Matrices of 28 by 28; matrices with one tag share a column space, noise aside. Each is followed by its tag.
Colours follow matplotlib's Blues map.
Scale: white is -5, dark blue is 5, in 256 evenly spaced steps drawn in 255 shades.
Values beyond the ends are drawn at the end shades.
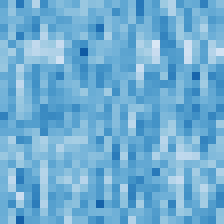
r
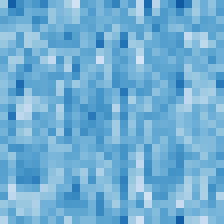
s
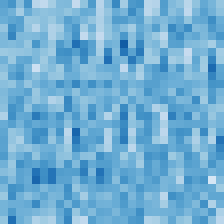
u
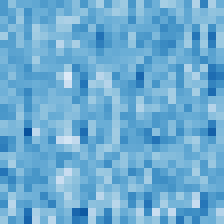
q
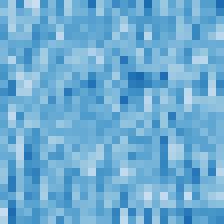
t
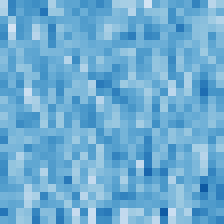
t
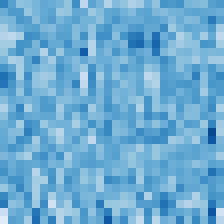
q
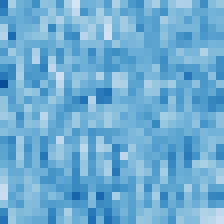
t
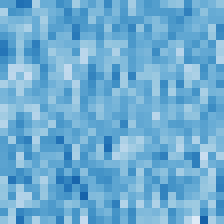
r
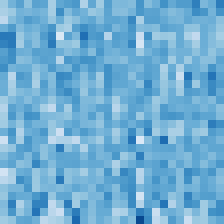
q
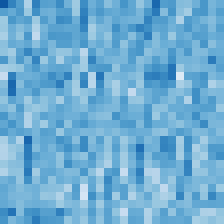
t
